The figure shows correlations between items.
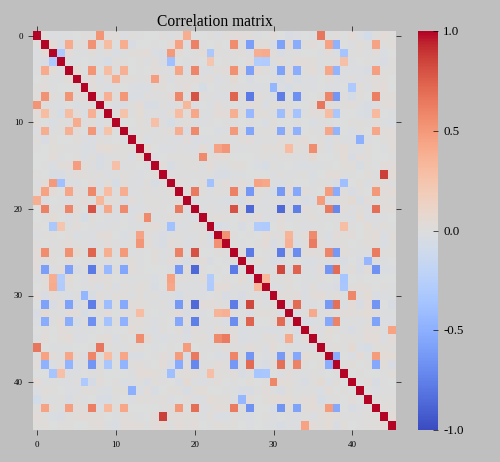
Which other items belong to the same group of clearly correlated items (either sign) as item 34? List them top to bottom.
45
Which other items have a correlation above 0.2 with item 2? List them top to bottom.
17, 28, 29
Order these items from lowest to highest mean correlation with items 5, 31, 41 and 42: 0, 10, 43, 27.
43, 0, 10, 27
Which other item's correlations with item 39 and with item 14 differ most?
21
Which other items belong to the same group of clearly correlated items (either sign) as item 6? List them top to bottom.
30, 40
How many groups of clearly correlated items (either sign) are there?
11
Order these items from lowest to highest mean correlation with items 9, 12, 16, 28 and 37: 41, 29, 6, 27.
27, 41, 6, 29
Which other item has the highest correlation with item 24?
35
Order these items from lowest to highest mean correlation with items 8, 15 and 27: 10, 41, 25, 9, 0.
25, 9, 41, 10, 0
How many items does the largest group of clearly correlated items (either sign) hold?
14
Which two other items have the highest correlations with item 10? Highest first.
5, 15
